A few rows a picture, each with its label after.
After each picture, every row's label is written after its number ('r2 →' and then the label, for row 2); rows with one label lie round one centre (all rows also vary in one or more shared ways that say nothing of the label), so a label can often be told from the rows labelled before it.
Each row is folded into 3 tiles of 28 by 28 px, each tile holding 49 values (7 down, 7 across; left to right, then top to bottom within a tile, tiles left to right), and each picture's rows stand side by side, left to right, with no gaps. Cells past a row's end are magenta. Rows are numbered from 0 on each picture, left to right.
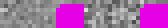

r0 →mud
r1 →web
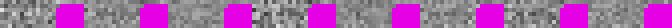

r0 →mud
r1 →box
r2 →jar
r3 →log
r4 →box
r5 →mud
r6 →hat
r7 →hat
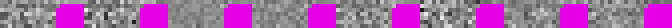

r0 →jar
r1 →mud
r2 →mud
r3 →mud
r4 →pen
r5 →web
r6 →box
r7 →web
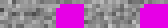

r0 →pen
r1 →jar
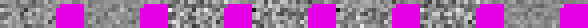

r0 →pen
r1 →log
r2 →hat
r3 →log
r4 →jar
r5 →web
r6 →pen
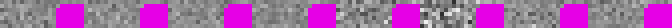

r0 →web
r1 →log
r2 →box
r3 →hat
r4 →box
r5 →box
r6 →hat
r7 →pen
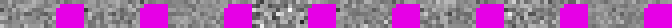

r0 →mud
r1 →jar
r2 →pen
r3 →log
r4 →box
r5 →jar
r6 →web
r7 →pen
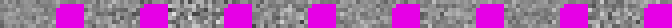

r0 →web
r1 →box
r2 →web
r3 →web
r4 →web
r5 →jar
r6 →mud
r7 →mud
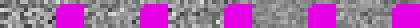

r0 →pen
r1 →log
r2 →jar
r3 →log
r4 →web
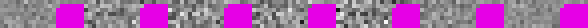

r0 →pen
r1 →pen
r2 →mud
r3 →log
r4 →box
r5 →mud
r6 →hat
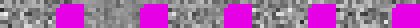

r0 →web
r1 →box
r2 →web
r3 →log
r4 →hat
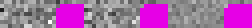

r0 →box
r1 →web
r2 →pen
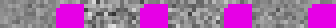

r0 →hat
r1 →hat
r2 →pen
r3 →pen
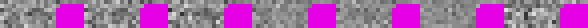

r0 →mud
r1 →mud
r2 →pen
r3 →log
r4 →box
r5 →hat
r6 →box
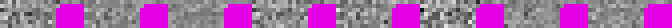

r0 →hat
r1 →mud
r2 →mud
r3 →web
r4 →mud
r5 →jar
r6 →box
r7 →log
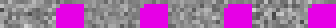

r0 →mud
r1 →web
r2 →web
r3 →mud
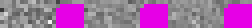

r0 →box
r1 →jar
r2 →web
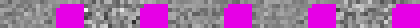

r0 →log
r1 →hat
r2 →web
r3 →jar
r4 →mud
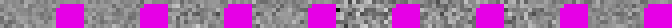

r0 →log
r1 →hat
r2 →hat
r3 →log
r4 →log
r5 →pen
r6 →web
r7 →hat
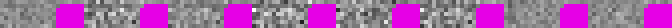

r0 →box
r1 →mud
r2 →web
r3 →web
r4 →jar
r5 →web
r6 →mud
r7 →log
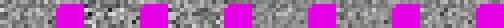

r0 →hat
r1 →log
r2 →mud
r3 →log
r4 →mud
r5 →pen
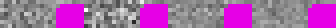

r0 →mud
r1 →web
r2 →hat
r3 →box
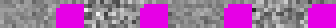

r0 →mud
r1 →mud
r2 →jar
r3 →jar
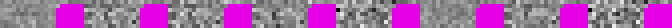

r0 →pen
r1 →pen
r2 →jar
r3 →box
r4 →jar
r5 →box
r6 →jar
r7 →jar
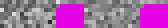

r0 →web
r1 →hat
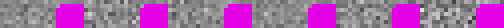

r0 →pen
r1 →web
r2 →mud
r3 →mud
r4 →pen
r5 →hat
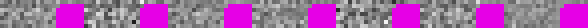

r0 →mud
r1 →web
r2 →log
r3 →log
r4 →box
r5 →web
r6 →jar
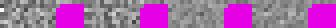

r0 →hat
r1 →pen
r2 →pen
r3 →web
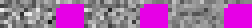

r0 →log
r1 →pen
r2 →pen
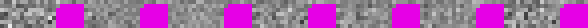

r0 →jar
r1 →web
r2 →log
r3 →log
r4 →box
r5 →mud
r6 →mud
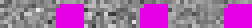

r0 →log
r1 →hat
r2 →box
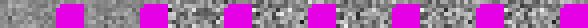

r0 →hat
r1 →box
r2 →mud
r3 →log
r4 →box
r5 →pen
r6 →hat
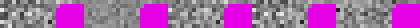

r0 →mud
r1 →hat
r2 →web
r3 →mud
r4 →jar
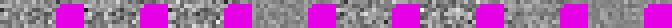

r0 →jar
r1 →jar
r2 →mud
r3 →mud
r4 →log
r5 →web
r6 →log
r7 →mud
